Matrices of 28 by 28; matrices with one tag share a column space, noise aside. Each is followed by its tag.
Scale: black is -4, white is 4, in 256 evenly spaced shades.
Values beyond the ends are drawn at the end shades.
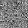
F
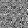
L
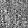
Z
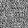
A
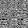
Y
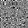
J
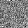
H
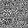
Y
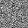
A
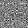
Y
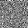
H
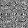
F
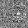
F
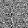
L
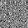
F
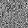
A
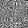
J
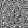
H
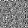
H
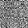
J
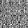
Z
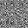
Y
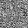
A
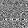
Y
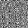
H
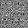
Y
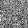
Z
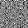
J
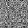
H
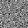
L
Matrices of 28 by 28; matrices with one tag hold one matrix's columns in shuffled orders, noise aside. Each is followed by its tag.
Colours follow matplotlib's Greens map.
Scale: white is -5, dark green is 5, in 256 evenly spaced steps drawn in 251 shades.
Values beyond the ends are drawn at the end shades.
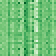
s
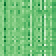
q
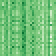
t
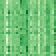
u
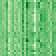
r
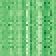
t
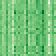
u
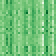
u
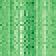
t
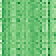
s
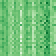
t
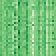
t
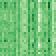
r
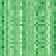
t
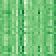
u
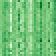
r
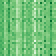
s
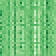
t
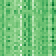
q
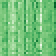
r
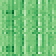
u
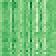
r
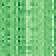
q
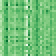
q
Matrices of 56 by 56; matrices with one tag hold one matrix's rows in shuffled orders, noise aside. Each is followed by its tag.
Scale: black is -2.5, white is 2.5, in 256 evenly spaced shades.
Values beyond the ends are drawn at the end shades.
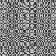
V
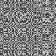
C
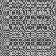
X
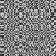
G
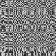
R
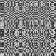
G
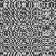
C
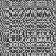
X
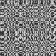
G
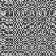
R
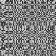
R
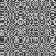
G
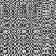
C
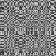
G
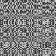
C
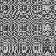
C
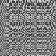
X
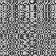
V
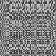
X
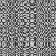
V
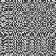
R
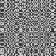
G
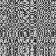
V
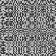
R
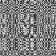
V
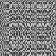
X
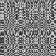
G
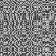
C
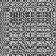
X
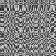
G
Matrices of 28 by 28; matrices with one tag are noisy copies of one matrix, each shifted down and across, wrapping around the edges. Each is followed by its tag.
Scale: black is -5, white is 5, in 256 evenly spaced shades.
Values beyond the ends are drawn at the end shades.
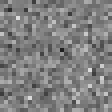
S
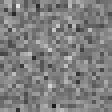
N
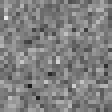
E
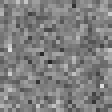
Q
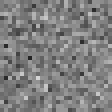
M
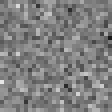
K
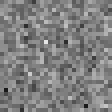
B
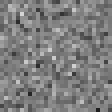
N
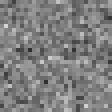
E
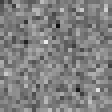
B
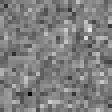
E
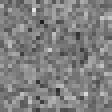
K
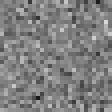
M
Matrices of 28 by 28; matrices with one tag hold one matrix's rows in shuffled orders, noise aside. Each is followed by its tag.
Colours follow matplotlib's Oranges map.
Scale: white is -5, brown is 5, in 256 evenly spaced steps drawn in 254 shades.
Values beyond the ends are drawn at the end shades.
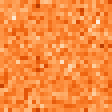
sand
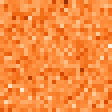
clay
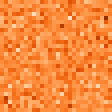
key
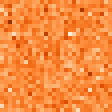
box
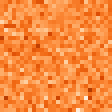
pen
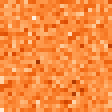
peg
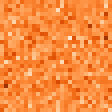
key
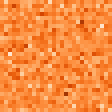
clay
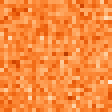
clay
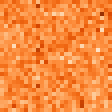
sand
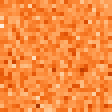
peg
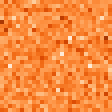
key
